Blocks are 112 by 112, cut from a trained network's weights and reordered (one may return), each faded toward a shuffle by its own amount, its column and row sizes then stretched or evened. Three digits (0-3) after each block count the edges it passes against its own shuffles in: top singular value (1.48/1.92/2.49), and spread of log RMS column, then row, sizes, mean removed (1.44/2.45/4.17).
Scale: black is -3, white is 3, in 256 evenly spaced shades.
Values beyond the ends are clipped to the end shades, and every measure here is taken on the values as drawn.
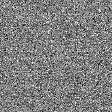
0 1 0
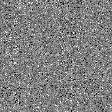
0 1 1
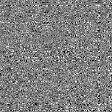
1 1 2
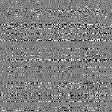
3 2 3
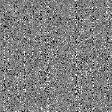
0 2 1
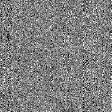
1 2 0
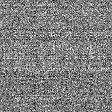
2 1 1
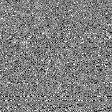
1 0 2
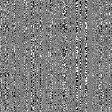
2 3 1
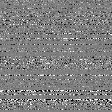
1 0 3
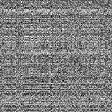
3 1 1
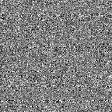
0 0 2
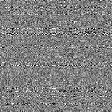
2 0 2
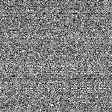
1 0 1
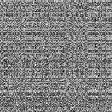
3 1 0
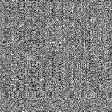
2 1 1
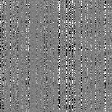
2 3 1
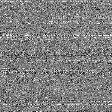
1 0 2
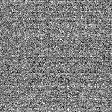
2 1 0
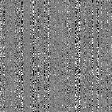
1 3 1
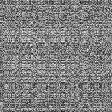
3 1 0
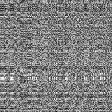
3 1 1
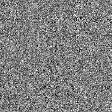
0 1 1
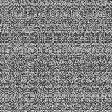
3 0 0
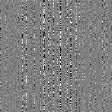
2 3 0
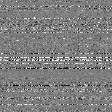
2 0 3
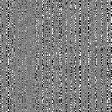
3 3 0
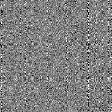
2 2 0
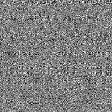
2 0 2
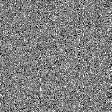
1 1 0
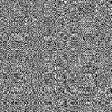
3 1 1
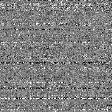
2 1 2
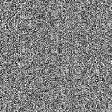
2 1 0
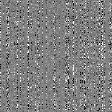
1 3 1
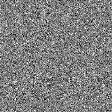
0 1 1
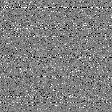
2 0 2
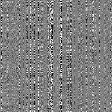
3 3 1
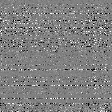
1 1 3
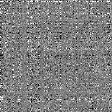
1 2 2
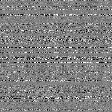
1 0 3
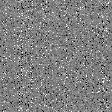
0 2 0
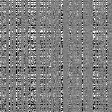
3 3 1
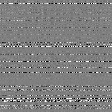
2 0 3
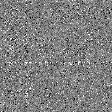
0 1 1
